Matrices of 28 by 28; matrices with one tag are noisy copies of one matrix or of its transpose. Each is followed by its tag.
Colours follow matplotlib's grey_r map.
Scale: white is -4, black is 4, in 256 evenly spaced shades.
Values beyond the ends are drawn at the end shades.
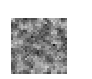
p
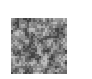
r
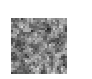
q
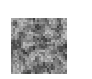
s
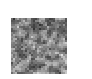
q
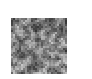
q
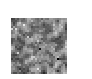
q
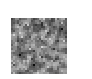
q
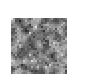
p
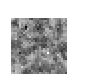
s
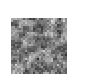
s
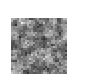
s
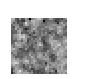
p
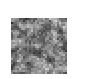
p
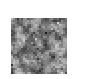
p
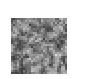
q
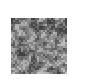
q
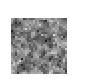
r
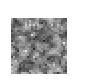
r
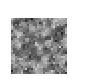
r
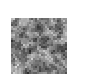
s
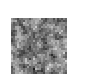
p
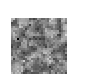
s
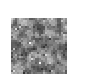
s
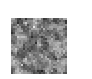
p
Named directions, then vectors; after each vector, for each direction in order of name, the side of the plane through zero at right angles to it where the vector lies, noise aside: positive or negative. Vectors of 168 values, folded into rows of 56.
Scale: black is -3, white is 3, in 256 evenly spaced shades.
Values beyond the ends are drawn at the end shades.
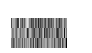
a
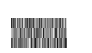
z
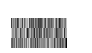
positive, positive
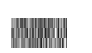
positive, negative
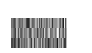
negative, positive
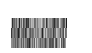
negative, negative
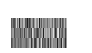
negative, positive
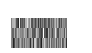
positive, negative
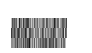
negative, negative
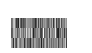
positive, negative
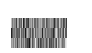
negative, negative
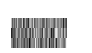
negative, negative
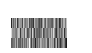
positive, positive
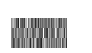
positive, negative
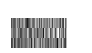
negative, positive
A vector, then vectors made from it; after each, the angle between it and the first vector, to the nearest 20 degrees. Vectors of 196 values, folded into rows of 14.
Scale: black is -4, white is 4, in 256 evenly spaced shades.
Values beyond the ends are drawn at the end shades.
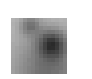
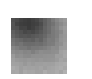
100 degrees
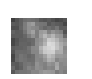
160 degrees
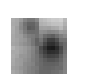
20 degrees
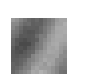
120 degrees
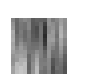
80 degrees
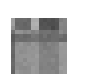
100 degrees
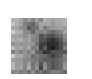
20 degrees
